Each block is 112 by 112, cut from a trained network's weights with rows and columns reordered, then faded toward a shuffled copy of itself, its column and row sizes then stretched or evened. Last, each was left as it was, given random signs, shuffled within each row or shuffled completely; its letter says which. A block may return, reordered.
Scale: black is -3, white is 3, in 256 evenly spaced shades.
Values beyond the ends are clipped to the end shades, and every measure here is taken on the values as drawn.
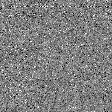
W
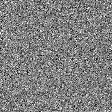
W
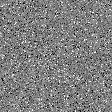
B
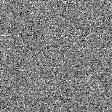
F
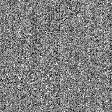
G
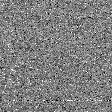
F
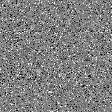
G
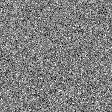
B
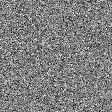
B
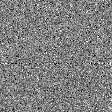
W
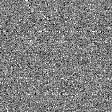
G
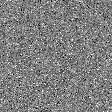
B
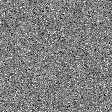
B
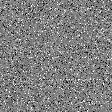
F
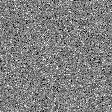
B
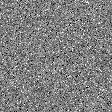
B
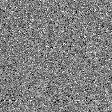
W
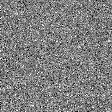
W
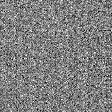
G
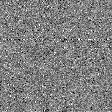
G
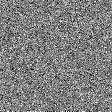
F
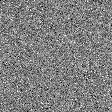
B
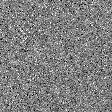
B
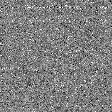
G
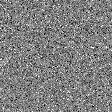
F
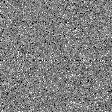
W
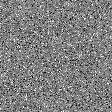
B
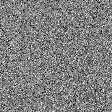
B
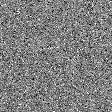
B
